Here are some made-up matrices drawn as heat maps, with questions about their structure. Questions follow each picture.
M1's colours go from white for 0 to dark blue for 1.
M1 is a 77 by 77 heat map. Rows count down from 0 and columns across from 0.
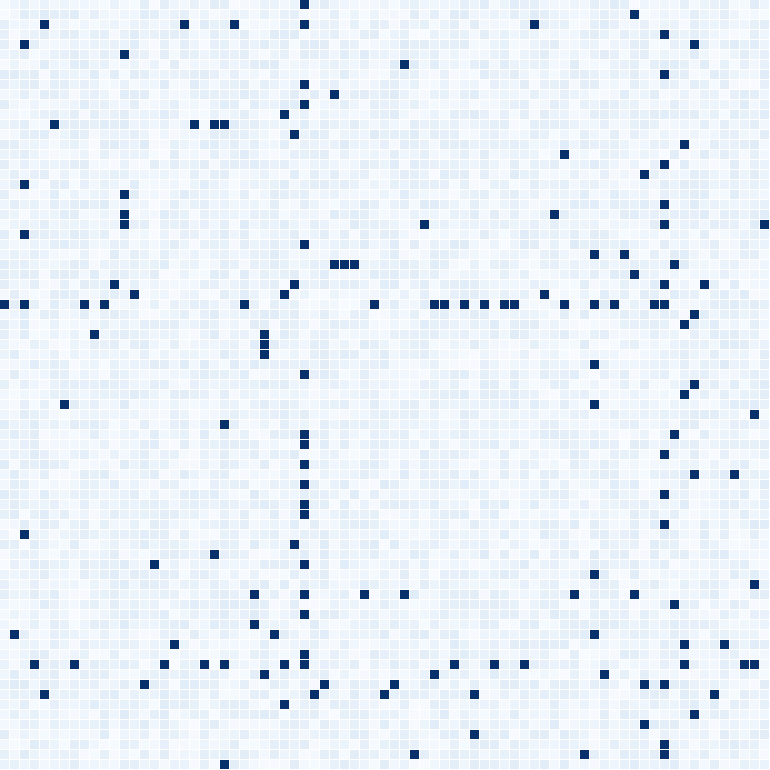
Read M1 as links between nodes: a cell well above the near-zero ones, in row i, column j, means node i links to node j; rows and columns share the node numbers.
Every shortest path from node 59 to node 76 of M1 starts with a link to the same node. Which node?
node 30
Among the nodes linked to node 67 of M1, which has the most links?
node 26
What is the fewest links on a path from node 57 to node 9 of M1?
7
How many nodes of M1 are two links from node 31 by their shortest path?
4
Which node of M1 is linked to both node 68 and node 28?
node 66
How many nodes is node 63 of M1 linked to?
3
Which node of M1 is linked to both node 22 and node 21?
node 12
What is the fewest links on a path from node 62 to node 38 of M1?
7
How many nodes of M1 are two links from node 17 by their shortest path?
2
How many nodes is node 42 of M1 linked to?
1
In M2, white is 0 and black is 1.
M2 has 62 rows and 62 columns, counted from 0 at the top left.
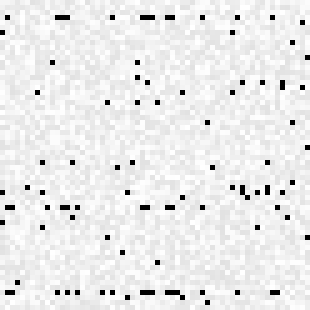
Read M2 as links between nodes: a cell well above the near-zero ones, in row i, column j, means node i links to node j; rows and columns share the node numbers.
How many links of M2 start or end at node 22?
2
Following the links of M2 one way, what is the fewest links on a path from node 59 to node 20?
3
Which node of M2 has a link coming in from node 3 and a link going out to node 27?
node 12
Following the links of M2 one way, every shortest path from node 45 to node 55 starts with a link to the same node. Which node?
node 8
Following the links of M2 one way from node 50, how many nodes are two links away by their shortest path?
2
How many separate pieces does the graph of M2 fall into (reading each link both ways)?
2
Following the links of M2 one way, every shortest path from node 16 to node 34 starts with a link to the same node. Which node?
node 56
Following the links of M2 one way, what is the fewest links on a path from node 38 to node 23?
4
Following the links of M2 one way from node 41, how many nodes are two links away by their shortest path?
5
